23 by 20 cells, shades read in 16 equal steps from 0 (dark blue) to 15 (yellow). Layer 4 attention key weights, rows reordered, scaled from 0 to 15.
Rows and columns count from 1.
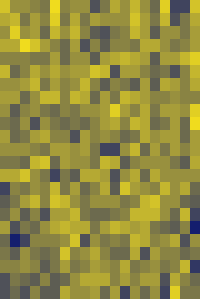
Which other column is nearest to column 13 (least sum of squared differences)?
19
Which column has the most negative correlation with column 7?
20
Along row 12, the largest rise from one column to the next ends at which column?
13
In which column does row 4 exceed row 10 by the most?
4
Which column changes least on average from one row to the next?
15
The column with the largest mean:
14
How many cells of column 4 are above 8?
12
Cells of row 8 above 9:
10
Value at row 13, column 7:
10
